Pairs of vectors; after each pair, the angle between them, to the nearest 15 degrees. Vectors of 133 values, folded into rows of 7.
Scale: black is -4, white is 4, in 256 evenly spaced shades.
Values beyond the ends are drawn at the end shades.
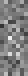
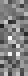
15 degrees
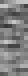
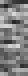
165 degrees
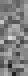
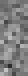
45 degrees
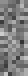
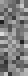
15 degrees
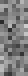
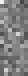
120 degrees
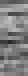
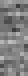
150 degrees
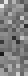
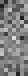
150 degrees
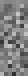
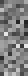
120 degrees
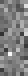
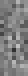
75 degrees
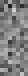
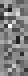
90 degrees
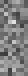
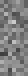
15 degrees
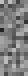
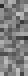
60 degrees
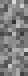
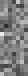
105 degrees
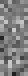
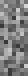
90 degrees
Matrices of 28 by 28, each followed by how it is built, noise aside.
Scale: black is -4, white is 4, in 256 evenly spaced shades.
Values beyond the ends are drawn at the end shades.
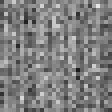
blocks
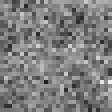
smooth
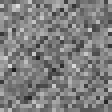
Hankel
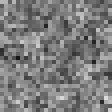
smooth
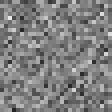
Hankel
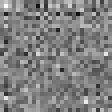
low rank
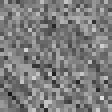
Toeplitz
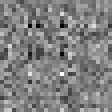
low rank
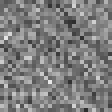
Toeplitz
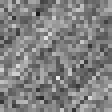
Hankel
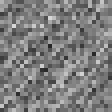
Hankel
